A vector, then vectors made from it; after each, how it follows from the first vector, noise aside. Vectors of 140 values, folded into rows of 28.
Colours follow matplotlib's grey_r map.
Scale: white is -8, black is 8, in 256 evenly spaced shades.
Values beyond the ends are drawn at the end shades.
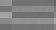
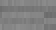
reversed, negated, shrunk.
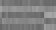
reversed.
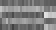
reversed, scaled up.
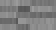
wrapped around, negated.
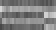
reversed, scaled up.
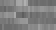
wrapped around.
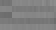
negated, shrunk.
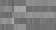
wrapped around.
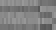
wrapped around, negated.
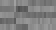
wrapped around, negated.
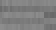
reversed, negated, shrunk.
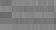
negated, shrunk.
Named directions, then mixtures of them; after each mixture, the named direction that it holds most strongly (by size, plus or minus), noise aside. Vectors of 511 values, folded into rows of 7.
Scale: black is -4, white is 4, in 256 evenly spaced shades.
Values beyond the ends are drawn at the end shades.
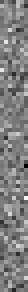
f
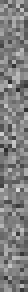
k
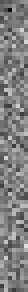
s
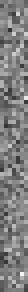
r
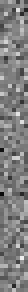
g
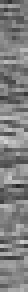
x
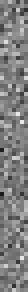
g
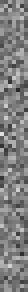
k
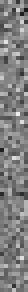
g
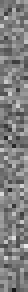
s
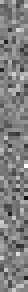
f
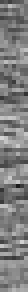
x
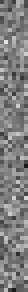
f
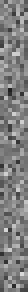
r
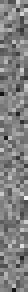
g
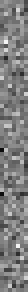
g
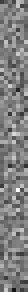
k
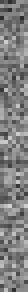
s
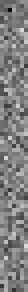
s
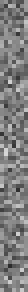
k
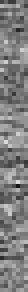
x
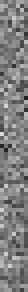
k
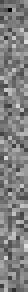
s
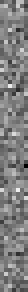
f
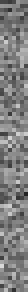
s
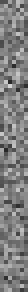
k
